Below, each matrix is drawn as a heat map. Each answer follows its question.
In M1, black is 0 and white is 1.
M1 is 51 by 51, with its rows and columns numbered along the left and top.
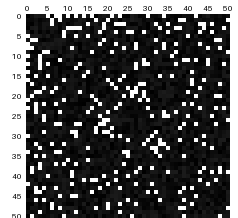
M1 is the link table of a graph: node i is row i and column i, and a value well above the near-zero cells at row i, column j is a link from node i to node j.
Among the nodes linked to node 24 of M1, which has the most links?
node 2
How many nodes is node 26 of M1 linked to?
4
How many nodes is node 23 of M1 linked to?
8
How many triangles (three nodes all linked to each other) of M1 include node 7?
4
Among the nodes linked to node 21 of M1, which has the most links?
node 0
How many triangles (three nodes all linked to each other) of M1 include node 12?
6
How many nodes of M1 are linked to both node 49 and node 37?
2
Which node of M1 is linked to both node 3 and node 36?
node 10
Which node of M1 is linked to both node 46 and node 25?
node 4
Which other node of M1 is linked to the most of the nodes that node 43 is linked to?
node 22
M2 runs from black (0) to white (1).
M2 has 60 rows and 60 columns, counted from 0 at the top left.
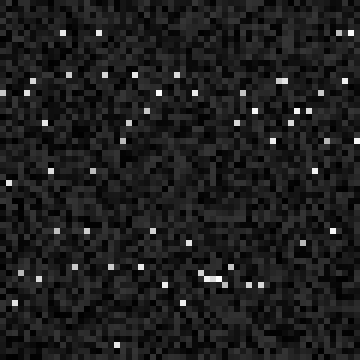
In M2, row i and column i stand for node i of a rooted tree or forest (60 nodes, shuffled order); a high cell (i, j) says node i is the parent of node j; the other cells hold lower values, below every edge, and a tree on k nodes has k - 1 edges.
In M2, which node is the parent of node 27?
47
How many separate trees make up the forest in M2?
3
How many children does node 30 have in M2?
1
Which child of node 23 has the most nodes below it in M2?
20
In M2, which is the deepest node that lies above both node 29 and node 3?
44
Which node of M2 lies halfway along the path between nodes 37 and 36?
13
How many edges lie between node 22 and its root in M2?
2
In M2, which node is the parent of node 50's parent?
15
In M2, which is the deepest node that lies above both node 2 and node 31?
40
